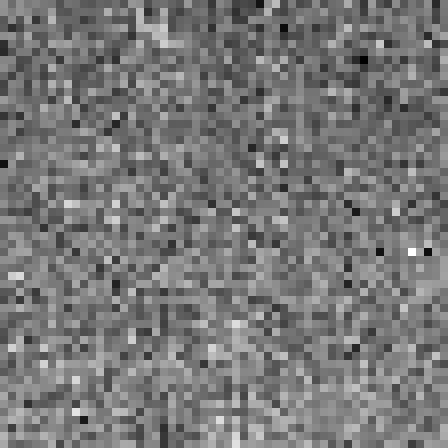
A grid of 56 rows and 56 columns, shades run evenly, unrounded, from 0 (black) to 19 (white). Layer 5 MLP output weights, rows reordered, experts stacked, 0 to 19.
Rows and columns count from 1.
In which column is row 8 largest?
33
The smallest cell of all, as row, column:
8, 46
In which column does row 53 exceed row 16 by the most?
28
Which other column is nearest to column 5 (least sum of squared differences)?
37
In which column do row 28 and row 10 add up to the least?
30
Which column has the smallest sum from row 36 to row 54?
21
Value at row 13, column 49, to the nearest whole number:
3
